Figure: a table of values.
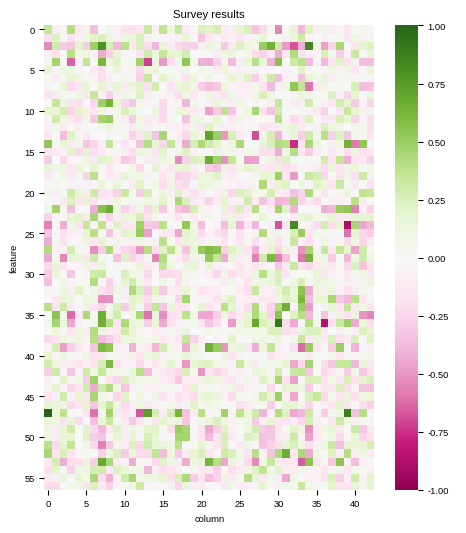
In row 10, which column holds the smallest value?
21
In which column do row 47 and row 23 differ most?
0
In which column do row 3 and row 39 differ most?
7
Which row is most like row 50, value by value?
49
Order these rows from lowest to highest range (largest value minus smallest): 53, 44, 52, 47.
44, 52, 53, 47
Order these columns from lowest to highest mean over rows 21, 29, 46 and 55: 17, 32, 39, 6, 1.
39, 6, 1, 17, 32
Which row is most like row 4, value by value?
35
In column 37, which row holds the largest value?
33
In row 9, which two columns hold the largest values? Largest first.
8, 7
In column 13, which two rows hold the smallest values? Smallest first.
4, 35
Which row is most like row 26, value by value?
29
